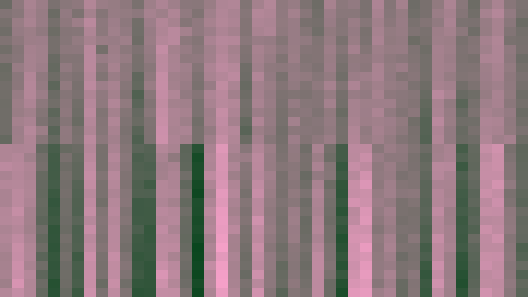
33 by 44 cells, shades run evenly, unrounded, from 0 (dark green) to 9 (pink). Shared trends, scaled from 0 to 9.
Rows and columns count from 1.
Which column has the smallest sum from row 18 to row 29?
17
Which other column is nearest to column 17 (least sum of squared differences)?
29
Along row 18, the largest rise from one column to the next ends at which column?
18
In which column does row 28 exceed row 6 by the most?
31
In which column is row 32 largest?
19
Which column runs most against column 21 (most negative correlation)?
14
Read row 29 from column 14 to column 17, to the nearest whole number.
7 6 4 0
